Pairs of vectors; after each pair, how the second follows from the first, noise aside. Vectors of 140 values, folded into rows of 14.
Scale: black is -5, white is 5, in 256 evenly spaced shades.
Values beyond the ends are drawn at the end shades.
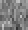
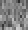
negated.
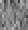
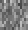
negated.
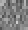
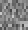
wrapped around.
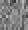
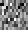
wrapped around, scaled up.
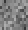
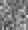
negated.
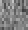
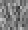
wrapped around, negated.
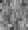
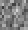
wrapped around.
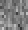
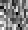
scaled up.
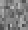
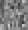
negated.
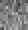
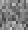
wrapped around, negated.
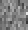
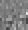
partly zeroed.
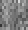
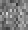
wrapped around.
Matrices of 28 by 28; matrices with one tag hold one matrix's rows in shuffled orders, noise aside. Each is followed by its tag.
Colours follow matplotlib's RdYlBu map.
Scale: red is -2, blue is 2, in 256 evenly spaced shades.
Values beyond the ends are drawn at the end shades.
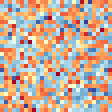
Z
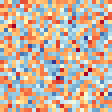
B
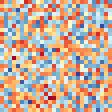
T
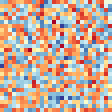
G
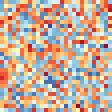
B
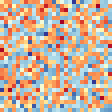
B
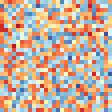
G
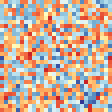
Z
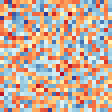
T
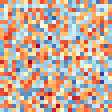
B
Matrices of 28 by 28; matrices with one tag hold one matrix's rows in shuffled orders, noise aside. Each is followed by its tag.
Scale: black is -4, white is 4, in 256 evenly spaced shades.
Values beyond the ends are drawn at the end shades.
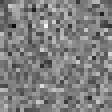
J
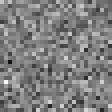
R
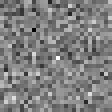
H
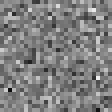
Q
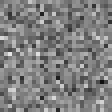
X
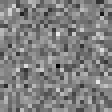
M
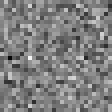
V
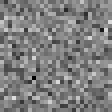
H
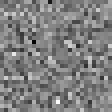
H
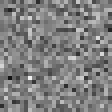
V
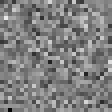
R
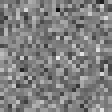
M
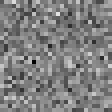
H
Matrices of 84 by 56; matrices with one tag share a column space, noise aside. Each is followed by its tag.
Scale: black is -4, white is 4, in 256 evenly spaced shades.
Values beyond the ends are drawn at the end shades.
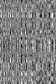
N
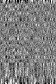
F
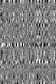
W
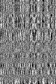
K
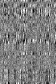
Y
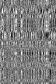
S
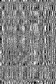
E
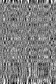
F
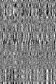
Y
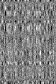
E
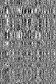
S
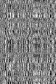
N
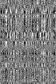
S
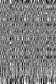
F
